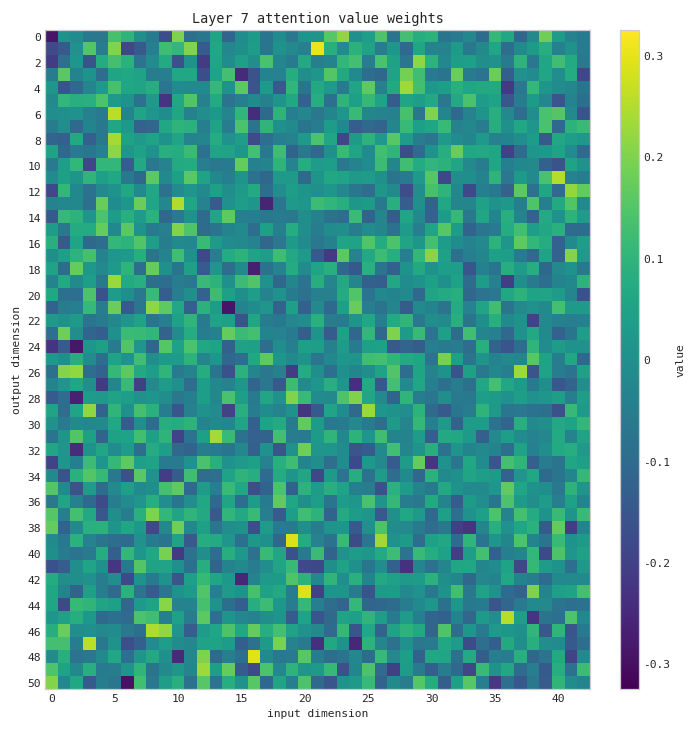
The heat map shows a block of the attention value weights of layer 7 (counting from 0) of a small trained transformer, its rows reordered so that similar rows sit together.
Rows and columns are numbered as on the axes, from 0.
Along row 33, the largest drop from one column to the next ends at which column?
30
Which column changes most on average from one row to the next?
16
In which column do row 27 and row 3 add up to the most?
35
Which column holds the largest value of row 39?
19
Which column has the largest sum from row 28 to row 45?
12
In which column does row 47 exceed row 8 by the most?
3
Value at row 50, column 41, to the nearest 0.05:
0
